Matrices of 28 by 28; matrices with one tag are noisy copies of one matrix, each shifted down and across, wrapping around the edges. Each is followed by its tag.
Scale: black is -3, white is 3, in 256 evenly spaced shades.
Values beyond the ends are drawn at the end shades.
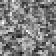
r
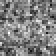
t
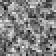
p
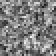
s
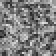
r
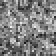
t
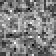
t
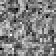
s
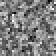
s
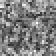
t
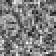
p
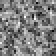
p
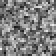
s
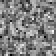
s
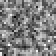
p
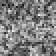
t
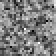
r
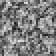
s
